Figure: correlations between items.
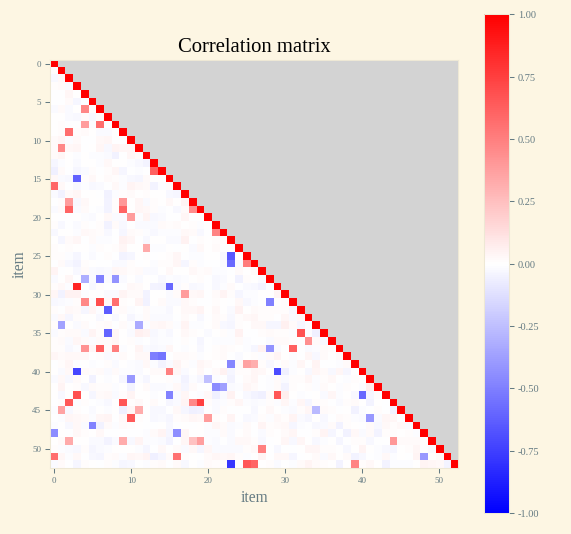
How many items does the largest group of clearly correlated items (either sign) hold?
6
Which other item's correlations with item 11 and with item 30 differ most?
1
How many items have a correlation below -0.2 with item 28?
5
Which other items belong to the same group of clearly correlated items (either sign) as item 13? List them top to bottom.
14, 38
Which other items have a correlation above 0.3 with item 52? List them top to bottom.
25, 26, 39
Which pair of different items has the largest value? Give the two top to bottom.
3, 29
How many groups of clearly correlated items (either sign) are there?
15
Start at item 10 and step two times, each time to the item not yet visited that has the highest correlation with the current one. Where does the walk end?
20
